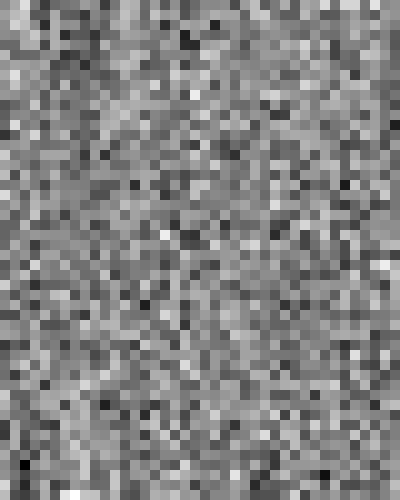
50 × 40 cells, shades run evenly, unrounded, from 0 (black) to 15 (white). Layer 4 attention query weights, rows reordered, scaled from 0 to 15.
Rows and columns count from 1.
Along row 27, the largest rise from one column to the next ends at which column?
4
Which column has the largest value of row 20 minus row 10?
39
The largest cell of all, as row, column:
50, 8
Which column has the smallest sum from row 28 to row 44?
38
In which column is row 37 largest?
19
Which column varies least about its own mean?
25
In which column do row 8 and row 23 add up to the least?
36
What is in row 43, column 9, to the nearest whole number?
10
